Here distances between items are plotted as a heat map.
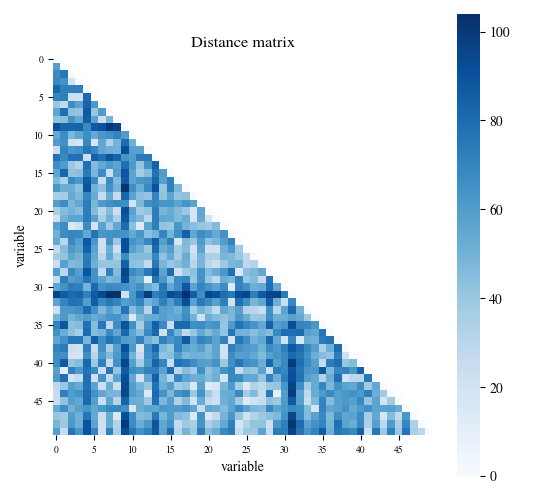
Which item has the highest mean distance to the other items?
31
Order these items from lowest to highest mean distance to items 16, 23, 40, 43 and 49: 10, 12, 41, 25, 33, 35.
25, 41, 33, 12, 10, 35
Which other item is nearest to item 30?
23
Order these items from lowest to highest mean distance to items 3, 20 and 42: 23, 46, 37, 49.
46, 49, 23, 37
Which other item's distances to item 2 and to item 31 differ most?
42
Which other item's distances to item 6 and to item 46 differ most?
49
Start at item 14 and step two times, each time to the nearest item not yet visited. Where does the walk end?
17
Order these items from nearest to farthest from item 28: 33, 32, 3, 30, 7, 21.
21, 3, 33, 7, 30, 32
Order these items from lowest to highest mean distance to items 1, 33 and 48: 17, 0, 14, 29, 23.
0, 17, 29, 14, 23
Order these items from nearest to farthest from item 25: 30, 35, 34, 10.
34, 10, 30, 35
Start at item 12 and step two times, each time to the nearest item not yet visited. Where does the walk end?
44
